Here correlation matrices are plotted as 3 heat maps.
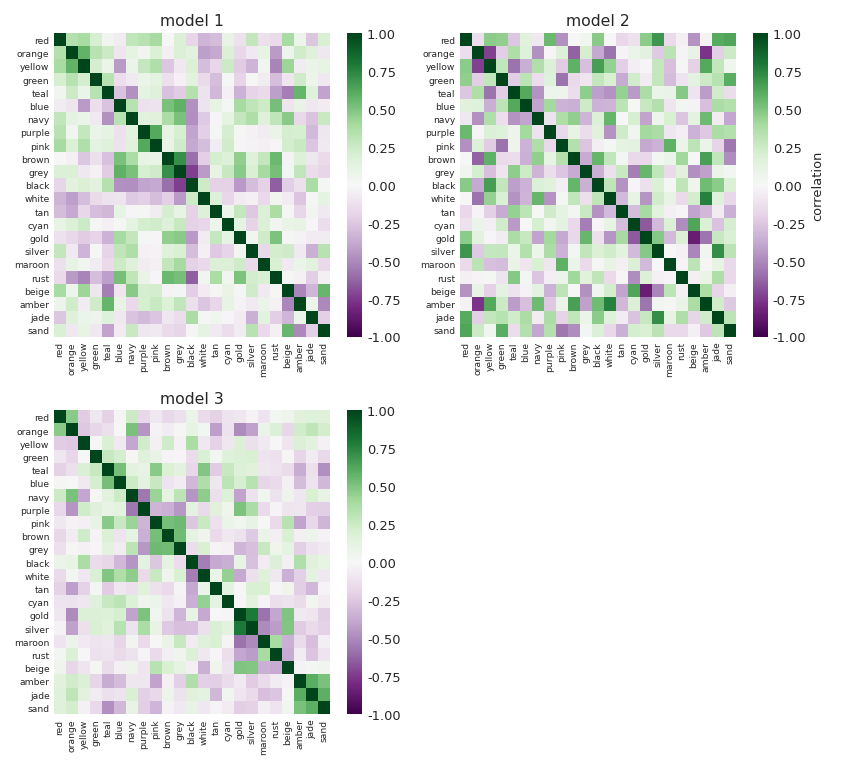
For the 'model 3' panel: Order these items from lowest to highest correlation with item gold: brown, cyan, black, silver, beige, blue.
brown, cyan, black, blue, beige, silver
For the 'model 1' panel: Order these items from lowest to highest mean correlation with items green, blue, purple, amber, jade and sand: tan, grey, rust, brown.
tan, rust, brown, grey
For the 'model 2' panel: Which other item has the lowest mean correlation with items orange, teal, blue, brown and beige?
yellow
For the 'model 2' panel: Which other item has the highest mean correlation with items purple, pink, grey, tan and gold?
teal
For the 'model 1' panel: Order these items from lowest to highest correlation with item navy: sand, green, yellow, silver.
green, yellow, sand, silver
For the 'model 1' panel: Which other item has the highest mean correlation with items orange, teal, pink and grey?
amber
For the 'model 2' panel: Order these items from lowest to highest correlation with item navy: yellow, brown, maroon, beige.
beige, maroon, yellow, brown
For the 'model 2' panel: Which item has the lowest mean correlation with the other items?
orange
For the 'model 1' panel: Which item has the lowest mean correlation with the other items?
black
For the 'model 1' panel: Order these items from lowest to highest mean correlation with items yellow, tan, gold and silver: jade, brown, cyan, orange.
jade, orange, cyan, brown
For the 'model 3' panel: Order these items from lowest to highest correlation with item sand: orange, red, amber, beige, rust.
rust, beige, red, orange, amber
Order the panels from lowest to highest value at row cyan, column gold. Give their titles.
model 2, model 3, model 1
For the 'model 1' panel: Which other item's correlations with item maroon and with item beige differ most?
sand
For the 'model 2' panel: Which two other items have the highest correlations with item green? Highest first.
sand, red
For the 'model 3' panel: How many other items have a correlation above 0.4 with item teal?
3
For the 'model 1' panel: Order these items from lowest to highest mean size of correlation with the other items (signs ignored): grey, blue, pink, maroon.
maroon, pink, blue, grey
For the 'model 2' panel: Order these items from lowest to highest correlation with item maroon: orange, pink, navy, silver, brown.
silver, brown, navy, orange, pink
